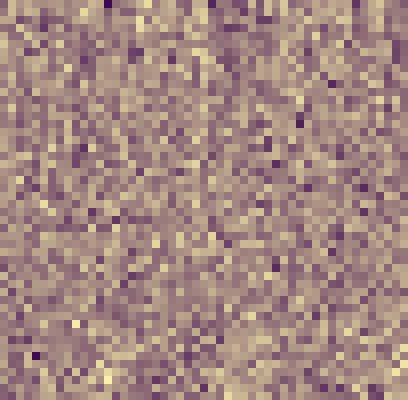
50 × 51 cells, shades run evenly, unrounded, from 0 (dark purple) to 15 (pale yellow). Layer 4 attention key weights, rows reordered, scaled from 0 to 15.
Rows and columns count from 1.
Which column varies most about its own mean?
34
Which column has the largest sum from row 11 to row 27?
25
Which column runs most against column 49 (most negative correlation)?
18
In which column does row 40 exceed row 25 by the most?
32
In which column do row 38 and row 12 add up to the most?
38
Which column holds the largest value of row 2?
11
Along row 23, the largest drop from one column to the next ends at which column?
4
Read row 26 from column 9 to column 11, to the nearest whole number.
8 5 9
